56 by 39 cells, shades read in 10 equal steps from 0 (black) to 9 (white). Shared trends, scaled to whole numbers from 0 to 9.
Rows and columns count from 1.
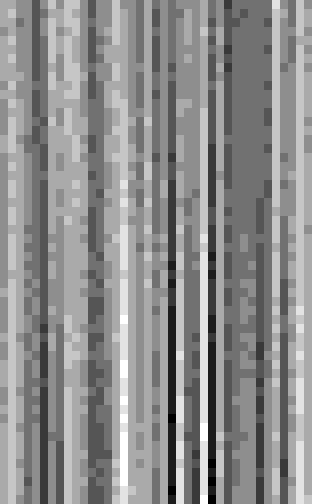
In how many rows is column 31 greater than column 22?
48
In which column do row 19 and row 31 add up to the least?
27
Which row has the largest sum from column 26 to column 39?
35
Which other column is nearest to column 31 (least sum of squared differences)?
32
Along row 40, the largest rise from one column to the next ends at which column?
23
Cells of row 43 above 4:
23
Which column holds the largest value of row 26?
16
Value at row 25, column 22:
2
